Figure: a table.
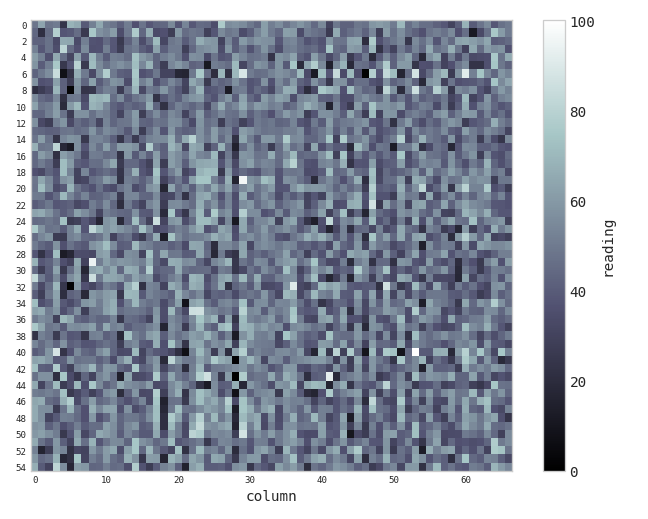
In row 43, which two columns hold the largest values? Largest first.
41, 24
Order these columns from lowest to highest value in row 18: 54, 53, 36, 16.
16, 54, 36, 53
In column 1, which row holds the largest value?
20
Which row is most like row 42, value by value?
34
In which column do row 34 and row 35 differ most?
40
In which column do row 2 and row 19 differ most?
29
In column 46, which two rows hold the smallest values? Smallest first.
6, 40
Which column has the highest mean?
23
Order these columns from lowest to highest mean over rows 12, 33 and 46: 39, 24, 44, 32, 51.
44, 24, 39, 32, 51
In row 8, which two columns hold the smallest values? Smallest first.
5, 27
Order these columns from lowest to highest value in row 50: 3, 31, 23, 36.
3, 31, 36, 23
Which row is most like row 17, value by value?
36
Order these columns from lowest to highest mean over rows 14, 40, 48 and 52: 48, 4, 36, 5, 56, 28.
28, 48, 5, 4, 56, 36
